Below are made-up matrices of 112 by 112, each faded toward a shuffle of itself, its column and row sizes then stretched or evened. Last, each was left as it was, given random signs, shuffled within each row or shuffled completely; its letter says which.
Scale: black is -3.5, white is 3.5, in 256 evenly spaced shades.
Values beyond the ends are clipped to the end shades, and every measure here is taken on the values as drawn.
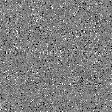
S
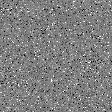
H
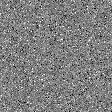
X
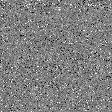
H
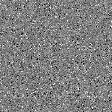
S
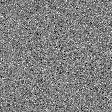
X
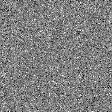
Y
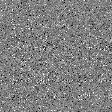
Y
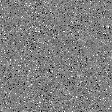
Y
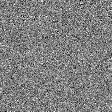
H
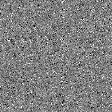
Y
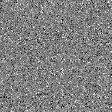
Y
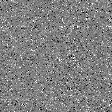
Y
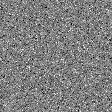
X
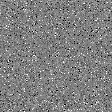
Y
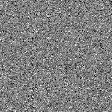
S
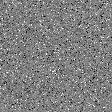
X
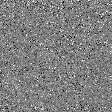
H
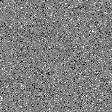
S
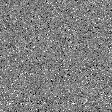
H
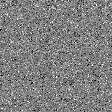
H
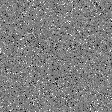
X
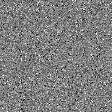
Y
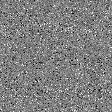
H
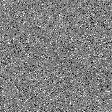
H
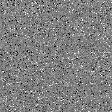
Y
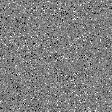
S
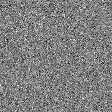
H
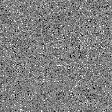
S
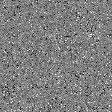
Y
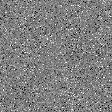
S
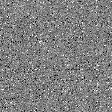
Y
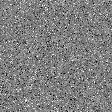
X
